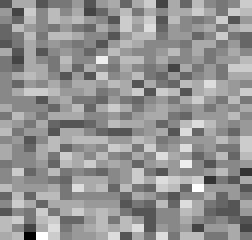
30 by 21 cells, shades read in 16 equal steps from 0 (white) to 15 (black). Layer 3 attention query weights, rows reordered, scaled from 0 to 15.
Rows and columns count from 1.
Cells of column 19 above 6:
17
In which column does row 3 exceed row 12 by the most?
14
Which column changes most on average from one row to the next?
12
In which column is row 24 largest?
21
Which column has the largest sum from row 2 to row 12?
2
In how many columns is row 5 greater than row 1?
8
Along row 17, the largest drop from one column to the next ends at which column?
16
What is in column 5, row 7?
7
